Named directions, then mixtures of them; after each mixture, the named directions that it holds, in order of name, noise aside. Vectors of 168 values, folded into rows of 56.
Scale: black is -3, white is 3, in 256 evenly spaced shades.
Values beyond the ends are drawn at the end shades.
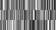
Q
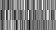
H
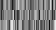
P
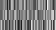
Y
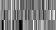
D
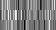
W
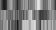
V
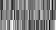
P, Q.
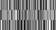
W, Y.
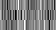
W.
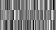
D, P, Y.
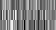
P, Q, W.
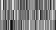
H, P, Q.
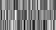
Q, W, Y.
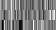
D.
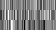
H, P, W.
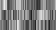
V, W.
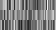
D, V, Y.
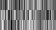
D, H, V.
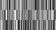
H, V, Y.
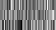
D, Y.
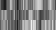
V.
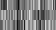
V, W.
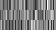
Q, Y.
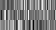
D, H.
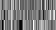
D.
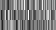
H.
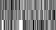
D.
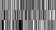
D.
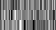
D, W.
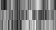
V.
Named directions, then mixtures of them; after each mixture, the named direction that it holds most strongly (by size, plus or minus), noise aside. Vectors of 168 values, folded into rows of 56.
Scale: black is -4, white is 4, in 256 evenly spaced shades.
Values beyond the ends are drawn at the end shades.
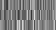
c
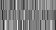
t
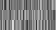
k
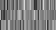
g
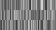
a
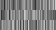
g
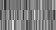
k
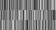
k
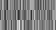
c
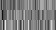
t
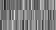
k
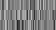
c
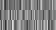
k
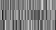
a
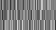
t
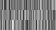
k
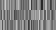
a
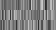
a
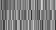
a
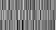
c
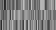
a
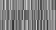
k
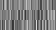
k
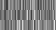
c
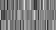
g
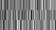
c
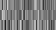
g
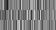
c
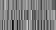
k
